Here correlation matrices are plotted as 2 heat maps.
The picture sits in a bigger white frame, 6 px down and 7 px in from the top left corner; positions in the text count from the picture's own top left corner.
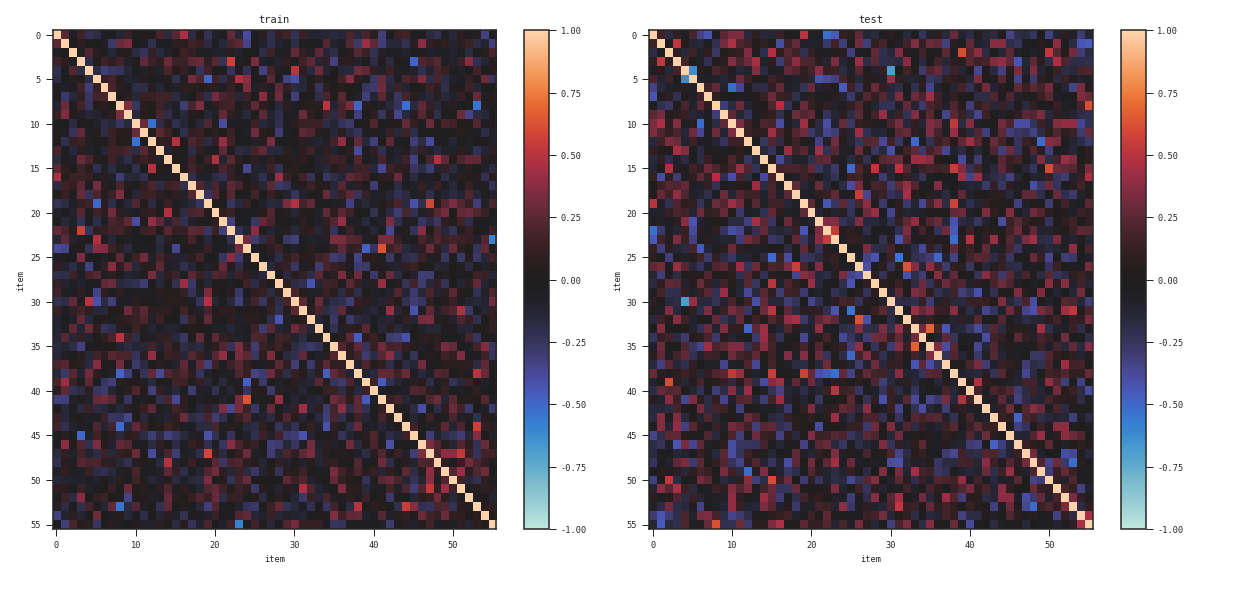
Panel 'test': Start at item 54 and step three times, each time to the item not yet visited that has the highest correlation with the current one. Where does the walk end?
16
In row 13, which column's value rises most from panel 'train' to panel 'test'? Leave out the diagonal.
17
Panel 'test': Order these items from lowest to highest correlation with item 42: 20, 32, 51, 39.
32, 39, 51, 20
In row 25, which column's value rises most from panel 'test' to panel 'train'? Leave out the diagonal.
31
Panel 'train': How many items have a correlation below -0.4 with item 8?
3
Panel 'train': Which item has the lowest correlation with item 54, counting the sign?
0
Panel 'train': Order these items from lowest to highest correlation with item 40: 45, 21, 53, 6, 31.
6, 31, 21, 53, 45
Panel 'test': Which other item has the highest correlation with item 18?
26
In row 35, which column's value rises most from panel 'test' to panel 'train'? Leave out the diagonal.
41
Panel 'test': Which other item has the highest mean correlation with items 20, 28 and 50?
15
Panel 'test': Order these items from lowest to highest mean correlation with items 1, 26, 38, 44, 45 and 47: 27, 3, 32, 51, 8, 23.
27, 8, 23, 32, 51, 3
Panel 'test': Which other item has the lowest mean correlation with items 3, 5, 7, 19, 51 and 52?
46
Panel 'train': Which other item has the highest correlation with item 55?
30
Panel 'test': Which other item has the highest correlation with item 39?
2
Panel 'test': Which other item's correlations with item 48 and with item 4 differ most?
17
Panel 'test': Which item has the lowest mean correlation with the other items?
25
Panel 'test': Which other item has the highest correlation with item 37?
52
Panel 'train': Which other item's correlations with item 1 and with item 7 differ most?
39
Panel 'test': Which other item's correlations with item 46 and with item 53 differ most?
10
